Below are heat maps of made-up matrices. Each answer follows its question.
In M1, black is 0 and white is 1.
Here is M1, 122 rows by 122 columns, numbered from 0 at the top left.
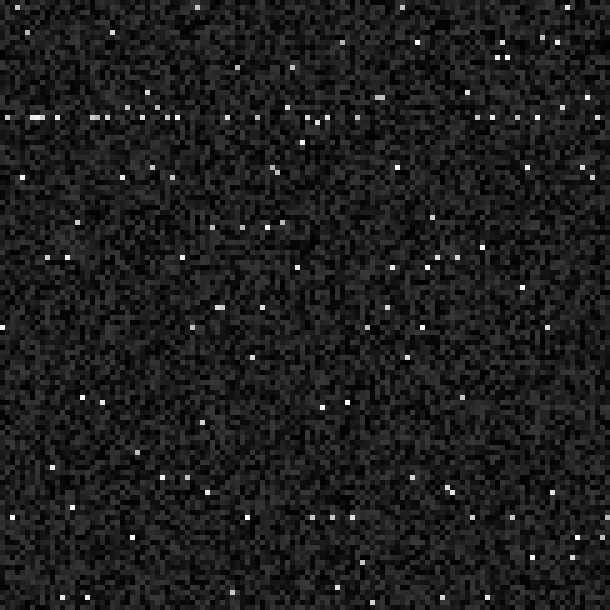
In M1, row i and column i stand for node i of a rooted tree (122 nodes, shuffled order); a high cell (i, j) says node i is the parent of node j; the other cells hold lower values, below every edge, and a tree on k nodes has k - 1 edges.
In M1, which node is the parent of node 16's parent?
33
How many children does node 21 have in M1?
4
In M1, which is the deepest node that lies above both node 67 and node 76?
19
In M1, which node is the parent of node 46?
118
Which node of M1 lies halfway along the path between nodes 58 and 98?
51
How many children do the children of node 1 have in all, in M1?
2
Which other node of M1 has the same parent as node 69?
20
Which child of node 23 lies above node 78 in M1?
45
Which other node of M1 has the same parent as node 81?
50
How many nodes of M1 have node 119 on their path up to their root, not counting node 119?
5
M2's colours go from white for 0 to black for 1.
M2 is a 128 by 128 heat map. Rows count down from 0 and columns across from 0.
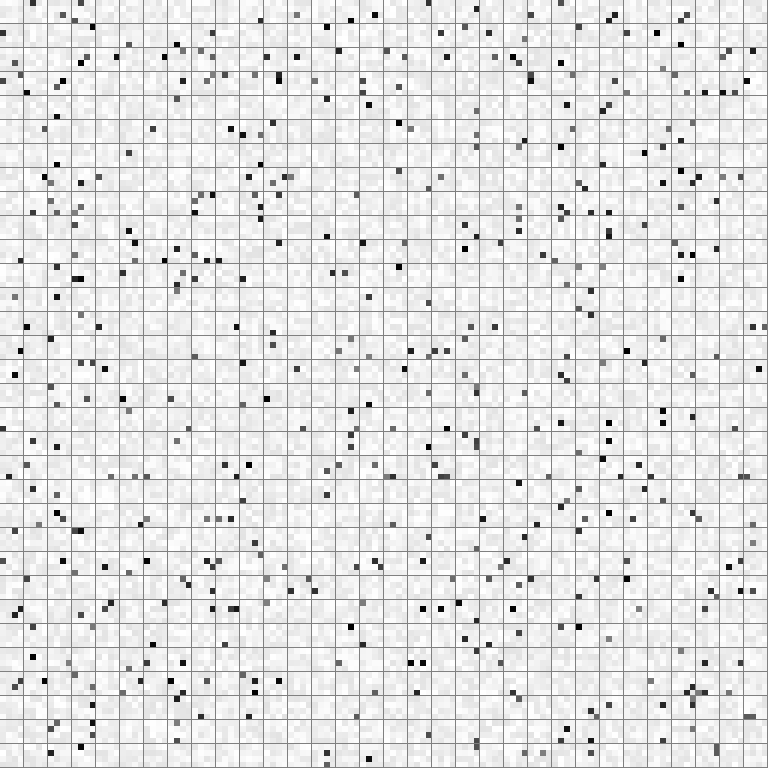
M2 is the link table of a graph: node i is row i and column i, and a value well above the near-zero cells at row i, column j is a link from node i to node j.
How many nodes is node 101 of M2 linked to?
10
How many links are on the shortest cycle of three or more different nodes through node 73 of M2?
4
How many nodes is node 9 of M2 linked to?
11
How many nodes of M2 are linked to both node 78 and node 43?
0
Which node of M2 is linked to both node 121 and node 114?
node 115
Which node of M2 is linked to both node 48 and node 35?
node 98
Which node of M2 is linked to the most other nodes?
node 79
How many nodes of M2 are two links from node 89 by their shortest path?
10
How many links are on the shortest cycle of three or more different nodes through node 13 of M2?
4
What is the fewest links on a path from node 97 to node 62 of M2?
4
